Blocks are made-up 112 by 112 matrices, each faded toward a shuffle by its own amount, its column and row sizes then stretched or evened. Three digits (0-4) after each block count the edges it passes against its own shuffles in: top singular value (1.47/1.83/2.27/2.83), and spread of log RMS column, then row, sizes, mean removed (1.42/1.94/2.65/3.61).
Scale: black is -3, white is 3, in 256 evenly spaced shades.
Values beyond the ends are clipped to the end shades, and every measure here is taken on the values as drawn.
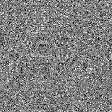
2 0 1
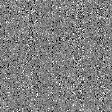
1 3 1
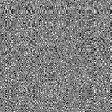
4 2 0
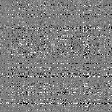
2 3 4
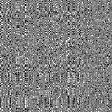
4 3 0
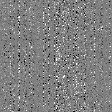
0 4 0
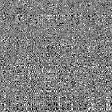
3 2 3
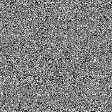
0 0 3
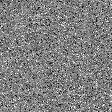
0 0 0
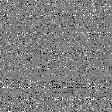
2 1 3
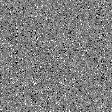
0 2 0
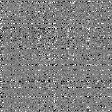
1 3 4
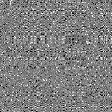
4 1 2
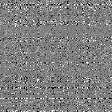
3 3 4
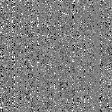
1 4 1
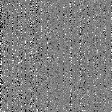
0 4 0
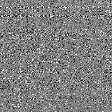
1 2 3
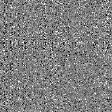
1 3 2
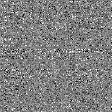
1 2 3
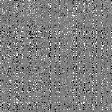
3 4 3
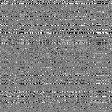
4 0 4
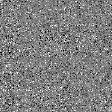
0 2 2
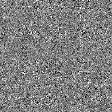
0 2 2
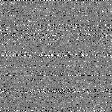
1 0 4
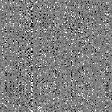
3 3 0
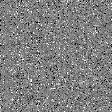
1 2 0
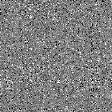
0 2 2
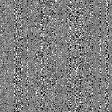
3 4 0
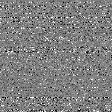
0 0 4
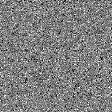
1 1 1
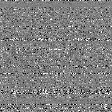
0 1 4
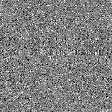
2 0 1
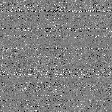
0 1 3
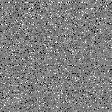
2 0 2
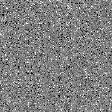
1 2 1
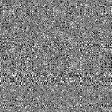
3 2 3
